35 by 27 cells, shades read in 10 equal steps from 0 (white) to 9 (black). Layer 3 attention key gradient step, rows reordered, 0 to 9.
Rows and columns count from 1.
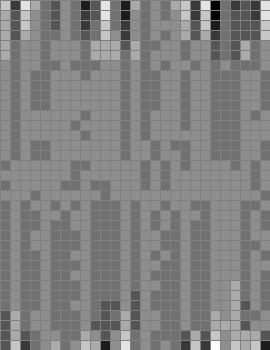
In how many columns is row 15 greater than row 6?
10
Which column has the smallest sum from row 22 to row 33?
24
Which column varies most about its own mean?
22
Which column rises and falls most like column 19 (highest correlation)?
27
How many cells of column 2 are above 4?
16
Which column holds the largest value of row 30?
14
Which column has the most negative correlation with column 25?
19
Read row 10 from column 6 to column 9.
4 4 4 4
